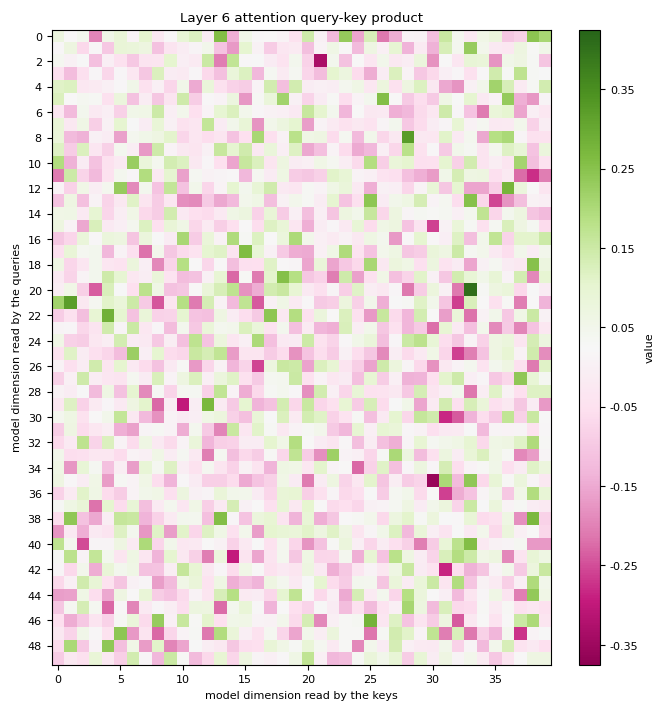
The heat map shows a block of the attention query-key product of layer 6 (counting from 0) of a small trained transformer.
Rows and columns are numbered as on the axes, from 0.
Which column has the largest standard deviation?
33
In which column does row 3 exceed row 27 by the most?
35
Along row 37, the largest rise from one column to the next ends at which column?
4
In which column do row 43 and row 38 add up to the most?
38
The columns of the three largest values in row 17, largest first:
15, 23, 32
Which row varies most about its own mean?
21
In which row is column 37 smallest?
47
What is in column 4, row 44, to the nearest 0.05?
-0.15
